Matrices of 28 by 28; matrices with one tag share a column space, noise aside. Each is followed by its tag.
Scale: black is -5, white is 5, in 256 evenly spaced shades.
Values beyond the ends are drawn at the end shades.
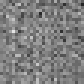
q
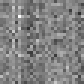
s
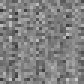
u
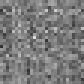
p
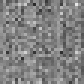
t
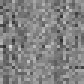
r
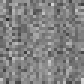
t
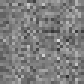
q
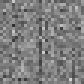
u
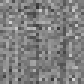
u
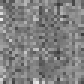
t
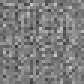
q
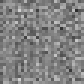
u
